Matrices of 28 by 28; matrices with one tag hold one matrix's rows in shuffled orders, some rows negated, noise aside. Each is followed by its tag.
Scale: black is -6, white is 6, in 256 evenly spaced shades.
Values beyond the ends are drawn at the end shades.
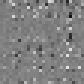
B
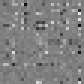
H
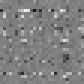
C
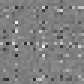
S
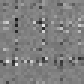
S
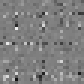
S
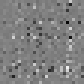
B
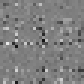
S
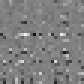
C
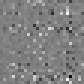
B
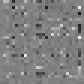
H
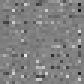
H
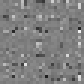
H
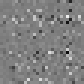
B
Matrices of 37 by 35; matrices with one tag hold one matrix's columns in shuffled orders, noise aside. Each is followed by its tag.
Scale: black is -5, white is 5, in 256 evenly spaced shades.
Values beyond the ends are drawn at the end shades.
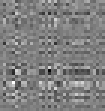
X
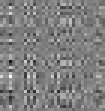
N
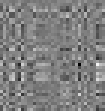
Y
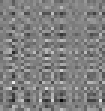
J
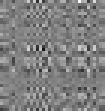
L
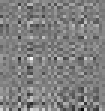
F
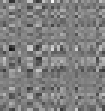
L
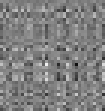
Y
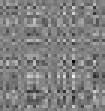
N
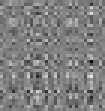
N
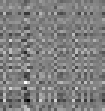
J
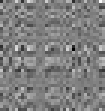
L
